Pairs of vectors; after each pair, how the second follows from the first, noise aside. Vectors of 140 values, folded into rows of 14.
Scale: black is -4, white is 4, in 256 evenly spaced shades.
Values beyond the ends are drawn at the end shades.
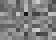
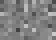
partly zeroed.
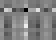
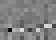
wrapped around, partly zeroed.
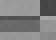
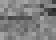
partly zeroed.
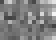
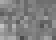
reversed, shrunk.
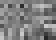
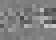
partly zeroed.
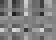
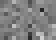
reversed, negated, partly zeroed.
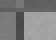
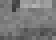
wrapped around, partly zeroed.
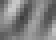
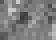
partly zeroed.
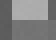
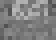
partly zeroed.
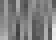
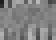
reversed, negated, partly zeroed.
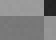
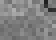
partly zeroed.
